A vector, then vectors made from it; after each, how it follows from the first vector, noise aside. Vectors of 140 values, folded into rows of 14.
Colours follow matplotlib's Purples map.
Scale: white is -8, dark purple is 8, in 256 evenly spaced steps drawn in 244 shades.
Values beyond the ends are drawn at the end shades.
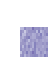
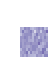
reversed, negated.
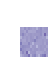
wrapped around, partly zeroed.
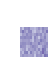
reversed, negated.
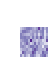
wrapped around, negated, scaled up.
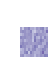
reversed, negated.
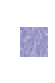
negated, shrunk.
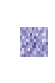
wrapped around, negated, scaled up.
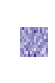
reversed, scaled up.
